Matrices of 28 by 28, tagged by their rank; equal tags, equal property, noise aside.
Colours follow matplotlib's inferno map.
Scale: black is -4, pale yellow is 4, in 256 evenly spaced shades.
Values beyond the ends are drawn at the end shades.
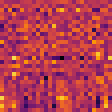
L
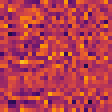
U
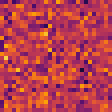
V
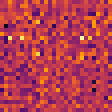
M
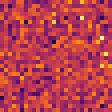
M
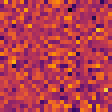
M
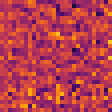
V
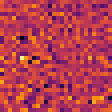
U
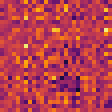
L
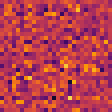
L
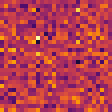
U
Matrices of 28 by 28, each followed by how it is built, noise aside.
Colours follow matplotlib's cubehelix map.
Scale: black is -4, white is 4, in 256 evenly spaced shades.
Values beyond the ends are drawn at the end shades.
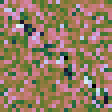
banded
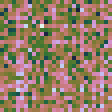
blocks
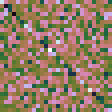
diagonal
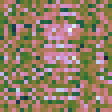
blocks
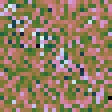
banded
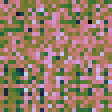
blocks
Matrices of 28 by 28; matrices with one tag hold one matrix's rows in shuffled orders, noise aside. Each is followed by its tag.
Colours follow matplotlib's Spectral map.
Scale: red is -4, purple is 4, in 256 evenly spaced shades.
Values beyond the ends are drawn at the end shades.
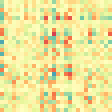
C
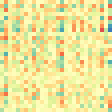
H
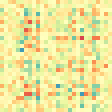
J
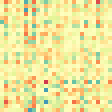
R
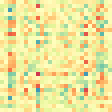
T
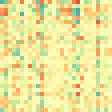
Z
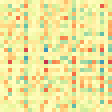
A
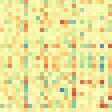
A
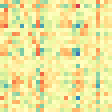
Z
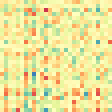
R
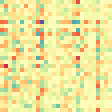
Z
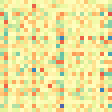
H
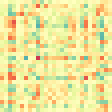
T
